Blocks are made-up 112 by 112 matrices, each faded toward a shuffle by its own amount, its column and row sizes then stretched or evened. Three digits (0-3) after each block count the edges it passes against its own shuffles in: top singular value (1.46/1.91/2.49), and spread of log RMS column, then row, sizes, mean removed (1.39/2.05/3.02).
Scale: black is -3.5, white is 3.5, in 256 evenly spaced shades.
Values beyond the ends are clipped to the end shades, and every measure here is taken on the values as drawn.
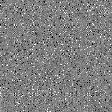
2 1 1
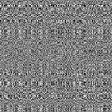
3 2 3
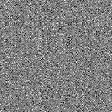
2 1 0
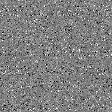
0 0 2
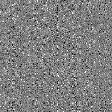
2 2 0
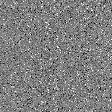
1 1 0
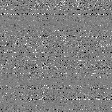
0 1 3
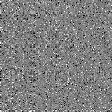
2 1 0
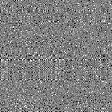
3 0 2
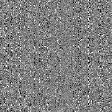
1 3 0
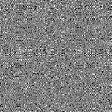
3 1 2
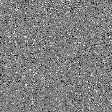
1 1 1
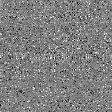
1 1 2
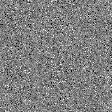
0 2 0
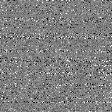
0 1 3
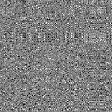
3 1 2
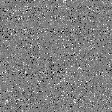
0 1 2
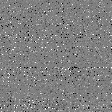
0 1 2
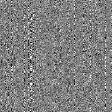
2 3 0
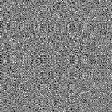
3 1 1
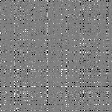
3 3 3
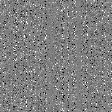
0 3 0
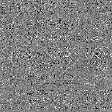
1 2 3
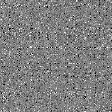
1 2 2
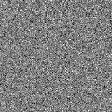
2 1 0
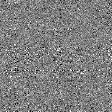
1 2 2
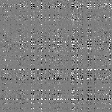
3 3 3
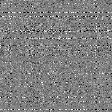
1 1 3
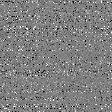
0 1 3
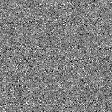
2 0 2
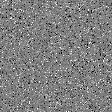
0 1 0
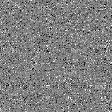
2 1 1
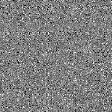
2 2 2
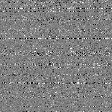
2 1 3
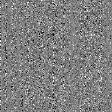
0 3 0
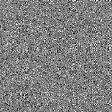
2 1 1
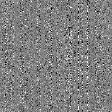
1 3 0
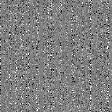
1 3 0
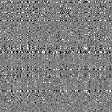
3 2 3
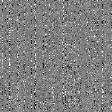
1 3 1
